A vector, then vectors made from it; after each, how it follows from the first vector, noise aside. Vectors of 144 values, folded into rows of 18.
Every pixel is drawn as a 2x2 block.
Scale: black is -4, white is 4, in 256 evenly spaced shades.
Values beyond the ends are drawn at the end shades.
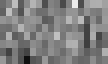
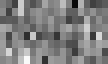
negated.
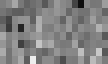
reversed, partly zeroed.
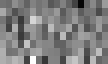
reversed.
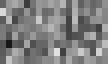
wrapped around.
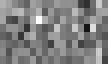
wrapped around, negated.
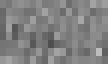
wrapped around, shrunk.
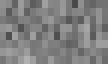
negated, shrunk.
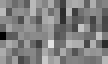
wrapped around.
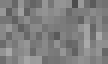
negated, shrunk.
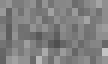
wrapped around, shrunk.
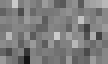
partly zeroed.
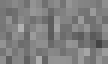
wrapped around, shrunk.
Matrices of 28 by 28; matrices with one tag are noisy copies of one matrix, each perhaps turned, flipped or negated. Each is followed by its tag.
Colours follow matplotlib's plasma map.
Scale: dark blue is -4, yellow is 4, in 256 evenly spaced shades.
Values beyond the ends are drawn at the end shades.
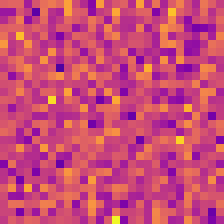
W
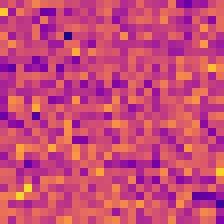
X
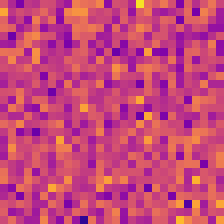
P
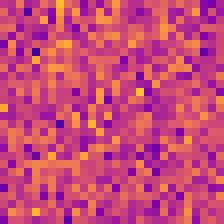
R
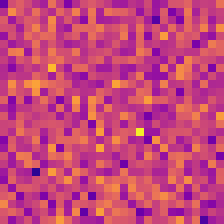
R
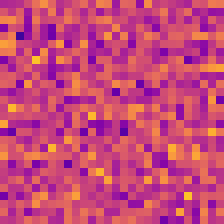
W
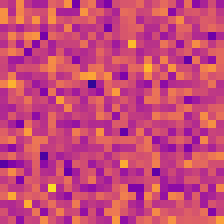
R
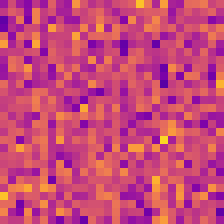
P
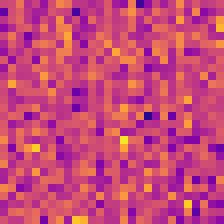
P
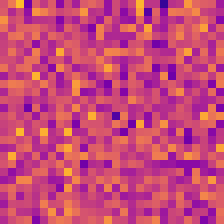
R
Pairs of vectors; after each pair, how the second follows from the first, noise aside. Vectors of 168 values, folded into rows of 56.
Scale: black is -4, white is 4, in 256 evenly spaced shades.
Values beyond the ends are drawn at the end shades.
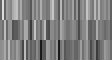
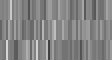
wrapped around, partly zeroed.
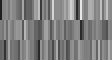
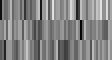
copied.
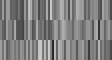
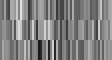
negated.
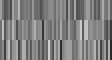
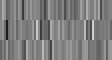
wrapped around, negated, partly zeroed.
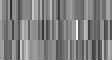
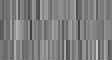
wrapped around, shrunk.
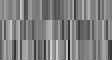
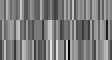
copied.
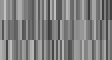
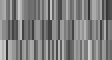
copied.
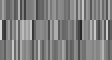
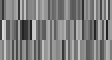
negated.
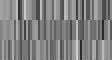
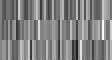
negated.
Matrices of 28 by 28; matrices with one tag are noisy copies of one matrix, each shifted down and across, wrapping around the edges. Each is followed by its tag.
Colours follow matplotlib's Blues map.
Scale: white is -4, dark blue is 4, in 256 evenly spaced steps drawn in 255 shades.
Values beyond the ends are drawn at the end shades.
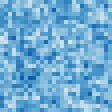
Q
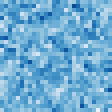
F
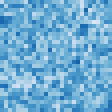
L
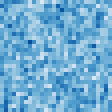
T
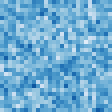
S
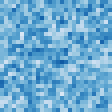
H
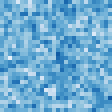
Q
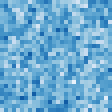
T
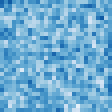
Q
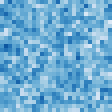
T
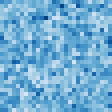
S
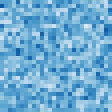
L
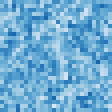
T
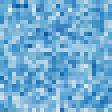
S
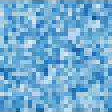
S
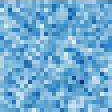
F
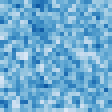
Q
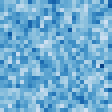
F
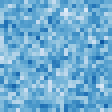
H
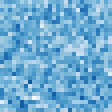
L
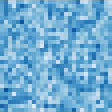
T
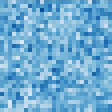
H
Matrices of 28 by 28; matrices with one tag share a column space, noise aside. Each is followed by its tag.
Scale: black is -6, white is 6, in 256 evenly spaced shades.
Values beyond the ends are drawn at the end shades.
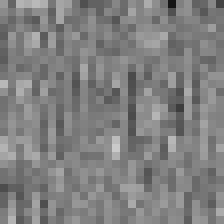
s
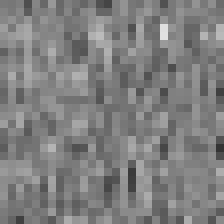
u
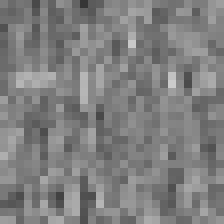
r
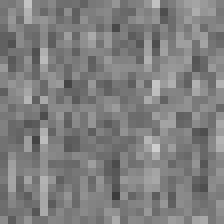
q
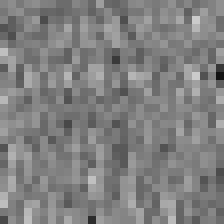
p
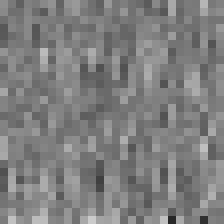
u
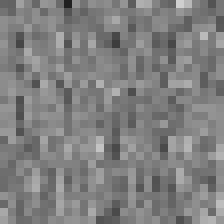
s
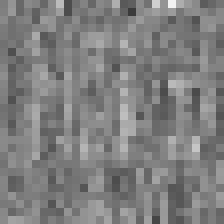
s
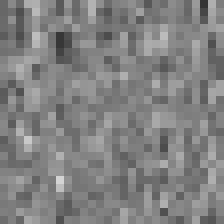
q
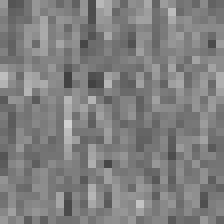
r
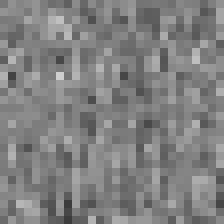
p
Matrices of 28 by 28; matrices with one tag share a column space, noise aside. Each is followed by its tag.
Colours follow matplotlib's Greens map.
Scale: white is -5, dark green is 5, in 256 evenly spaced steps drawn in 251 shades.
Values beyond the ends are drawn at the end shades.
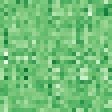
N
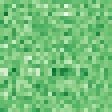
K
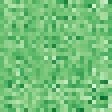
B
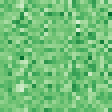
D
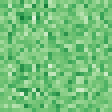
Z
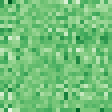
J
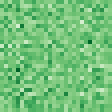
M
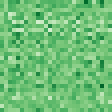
D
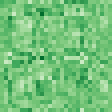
N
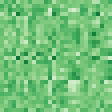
N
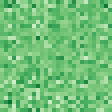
B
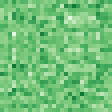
Z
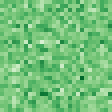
M
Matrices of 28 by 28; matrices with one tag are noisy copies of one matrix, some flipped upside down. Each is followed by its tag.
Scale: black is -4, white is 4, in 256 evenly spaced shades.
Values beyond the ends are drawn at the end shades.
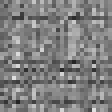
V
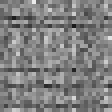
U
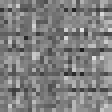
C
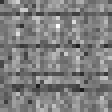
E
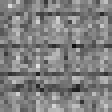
E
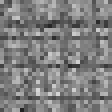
E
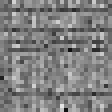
V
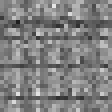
E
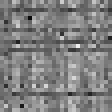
V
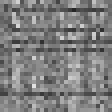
V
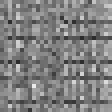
C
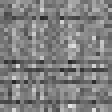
V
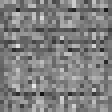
V
